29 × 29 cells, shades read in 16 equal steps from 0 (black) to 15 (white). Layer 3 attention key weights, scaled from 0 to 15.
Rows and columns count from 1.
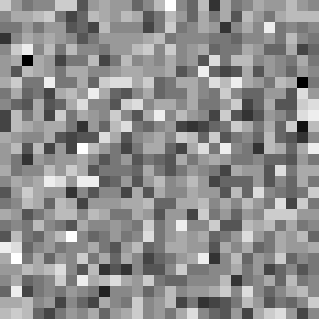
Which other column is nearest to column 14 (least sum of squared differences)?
11
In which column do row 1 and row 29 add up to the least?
20
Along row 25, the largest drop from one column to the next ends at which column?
10
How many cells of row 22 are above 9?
9
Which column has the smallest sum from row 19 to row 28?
15
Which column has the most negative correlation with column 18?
27
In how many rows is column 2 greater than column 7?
19
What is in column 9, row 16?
5
